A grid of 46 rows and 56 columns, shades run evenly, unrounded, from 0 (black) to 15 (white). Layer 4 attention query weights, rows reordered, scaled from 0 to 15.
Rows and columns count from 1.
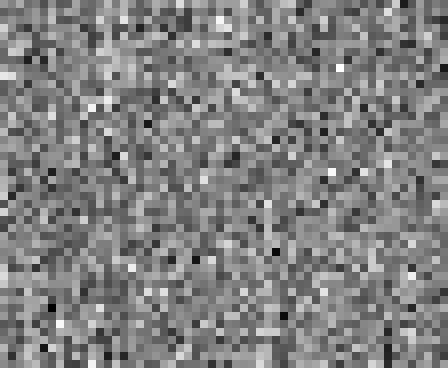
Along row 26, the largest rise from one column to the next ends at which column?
34
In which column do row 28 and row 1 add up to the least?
51
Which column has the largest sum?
1
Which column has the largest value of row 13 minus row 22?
45
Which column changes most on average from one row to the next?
19
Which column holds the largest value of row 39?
13
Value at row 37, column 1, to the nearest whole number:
7
